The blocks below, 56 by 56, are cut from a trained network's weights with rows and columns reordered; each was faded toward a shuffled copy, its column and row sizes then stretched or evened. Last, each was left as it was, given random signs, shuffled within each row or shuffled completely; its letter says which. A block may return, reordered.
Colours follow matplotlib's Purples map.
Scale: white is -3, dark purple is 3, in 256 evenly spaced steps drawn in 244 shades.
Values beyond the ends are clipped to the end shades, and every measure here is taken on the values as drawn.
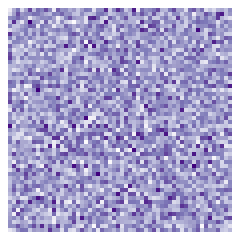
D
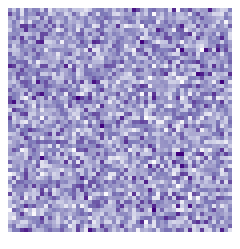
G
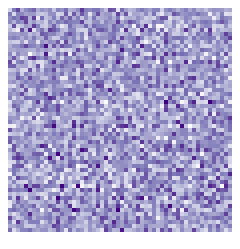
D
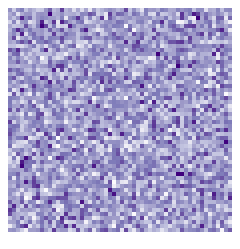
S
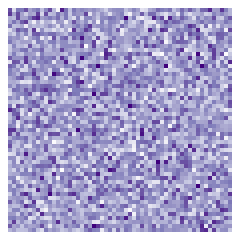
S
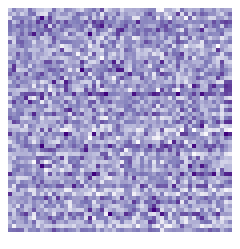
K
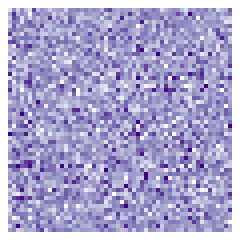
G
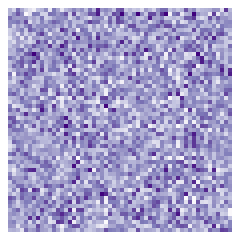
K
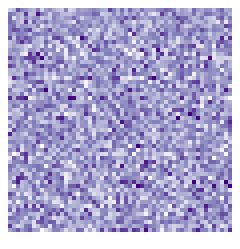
D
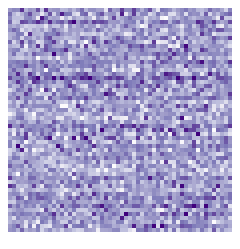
D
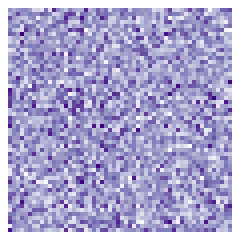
K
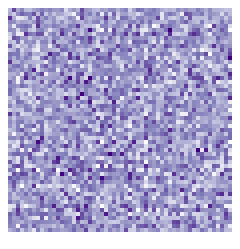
G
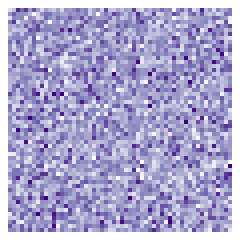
S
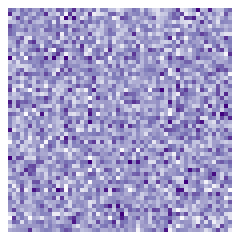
G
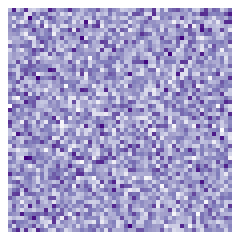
S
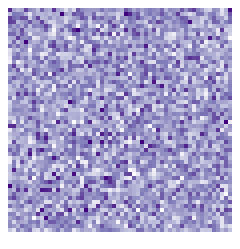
S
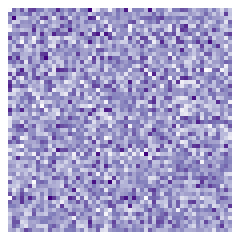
K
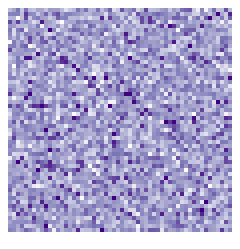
S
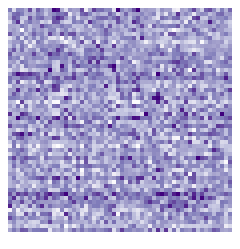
K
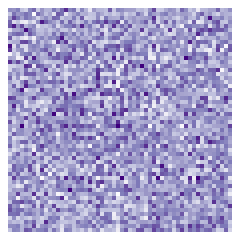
K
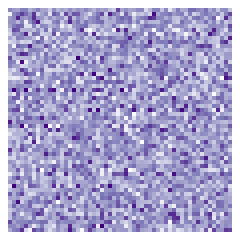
D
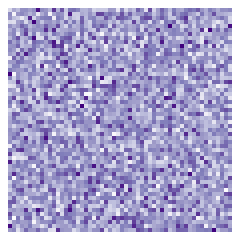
S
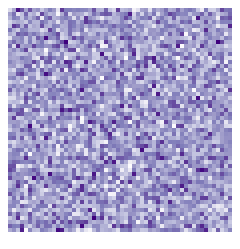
S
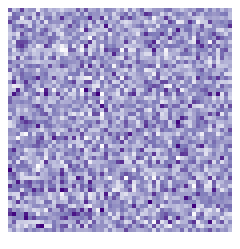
K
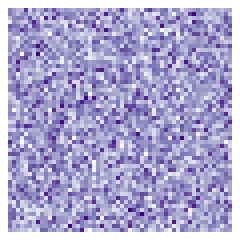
S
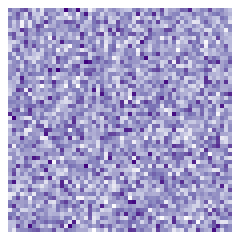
S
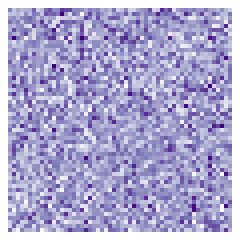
G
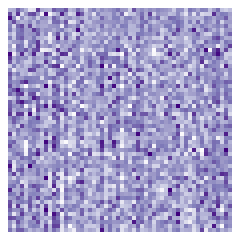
K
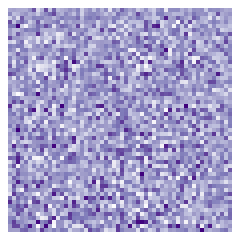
G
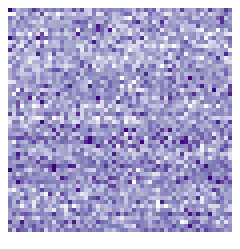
D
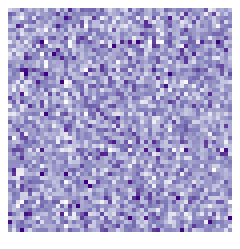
G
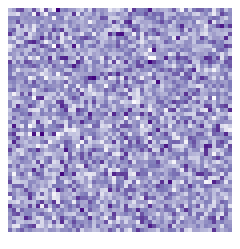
G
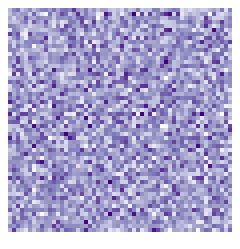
K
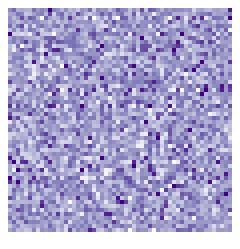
D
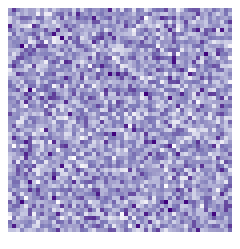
S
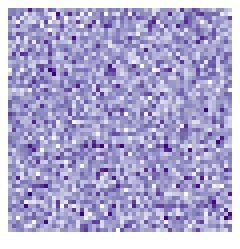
D
